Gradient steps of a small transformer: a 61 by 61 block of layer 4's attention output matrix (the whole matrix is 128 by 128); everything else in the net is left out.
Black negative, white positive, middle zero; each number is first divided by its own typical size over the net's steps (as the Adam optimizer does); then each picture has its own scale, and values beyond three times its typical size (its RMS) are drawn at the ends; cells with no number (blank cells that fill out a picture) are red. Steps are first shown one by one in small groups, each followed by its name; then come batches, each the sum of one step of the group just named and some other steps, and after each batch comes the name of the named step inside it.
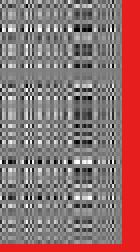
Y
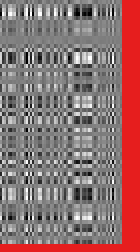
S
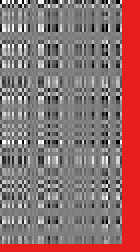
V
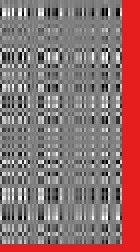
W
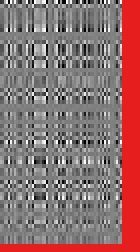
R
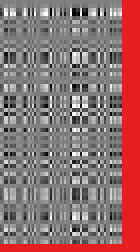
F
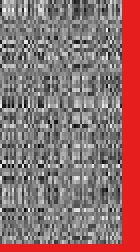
W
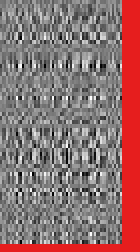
S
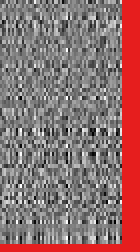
R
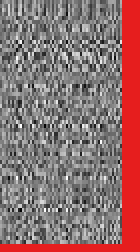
S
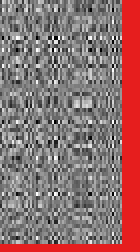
V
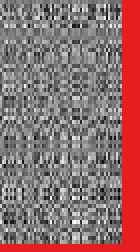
W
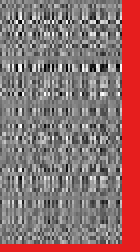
V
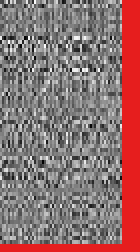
R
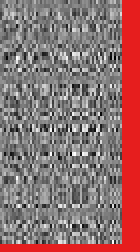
F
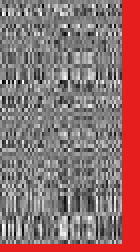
S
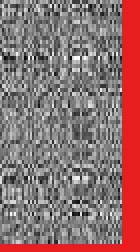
W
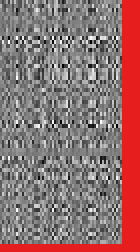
R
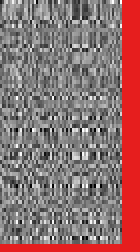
S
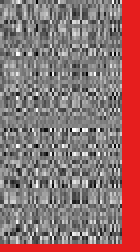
F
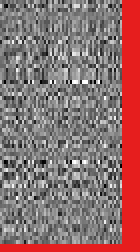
R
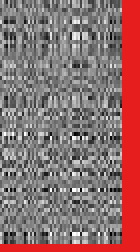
Y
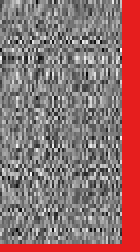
S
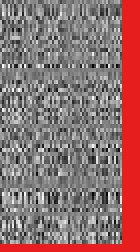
W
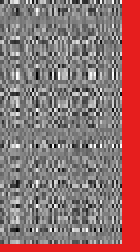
R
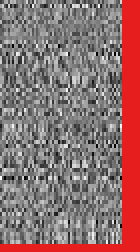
R
